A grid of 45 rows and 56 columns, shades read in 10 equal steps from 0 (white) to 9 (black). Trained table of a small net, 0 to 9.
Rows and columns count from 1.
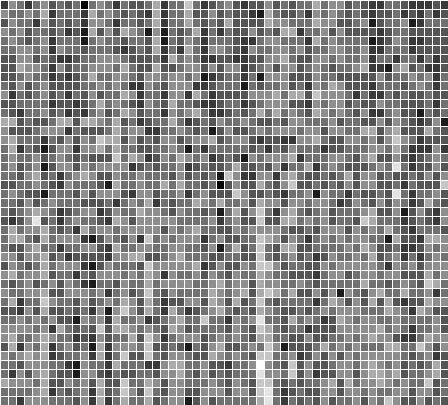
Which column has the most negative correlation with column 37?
13
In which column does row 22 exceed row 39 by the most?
6
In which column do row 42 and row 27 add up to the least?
33
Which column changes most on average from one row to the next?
37
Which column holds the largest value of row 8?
49
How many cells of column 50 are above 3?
37
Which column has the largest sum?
52
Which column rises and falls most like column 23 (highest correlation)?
21
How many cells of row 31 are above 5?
14
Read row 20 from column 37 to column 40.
3 5 6 6
